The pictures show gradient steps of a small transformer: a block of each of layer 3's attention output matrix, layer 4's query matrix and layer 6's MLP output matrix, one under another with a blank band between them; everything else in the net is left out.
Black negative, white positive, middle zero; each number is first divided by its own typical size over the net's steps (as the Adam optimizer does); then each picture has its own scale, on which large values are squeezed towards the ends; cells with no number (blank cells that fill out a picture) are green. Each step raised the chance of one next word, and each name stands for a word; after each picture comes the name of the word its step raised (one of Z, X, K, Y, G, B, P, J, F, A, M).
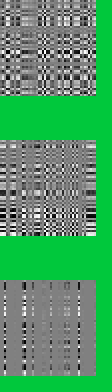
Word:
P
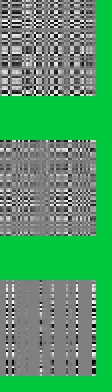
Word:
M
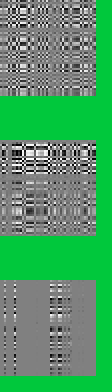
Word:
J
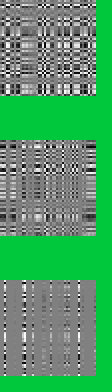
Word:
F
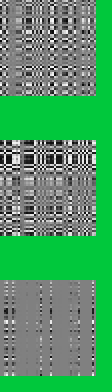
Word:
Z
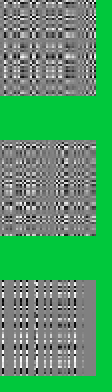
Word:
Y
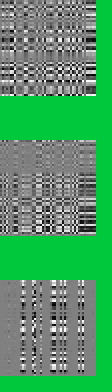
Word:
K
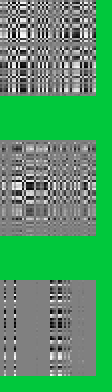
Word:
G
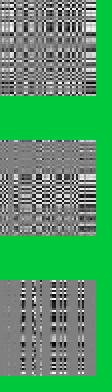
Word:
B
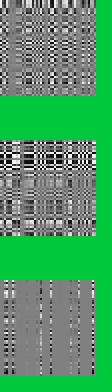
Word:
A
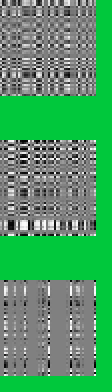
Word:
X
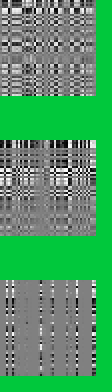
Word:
J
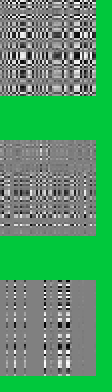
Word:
Y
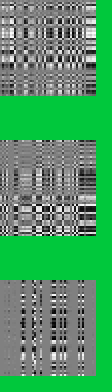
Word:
G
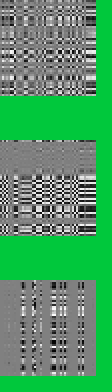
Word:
P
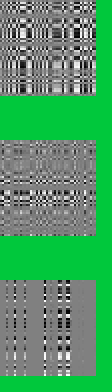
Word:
G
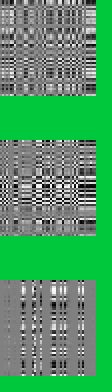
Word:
X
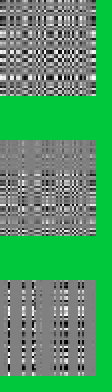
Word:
P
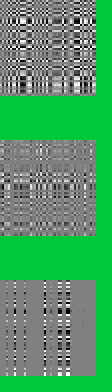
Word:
Z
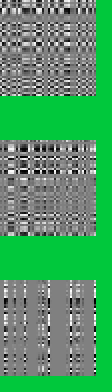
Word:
J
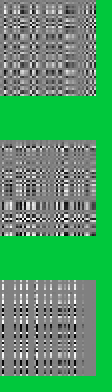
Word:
M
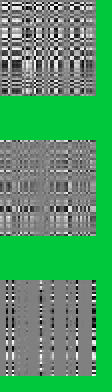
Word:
G
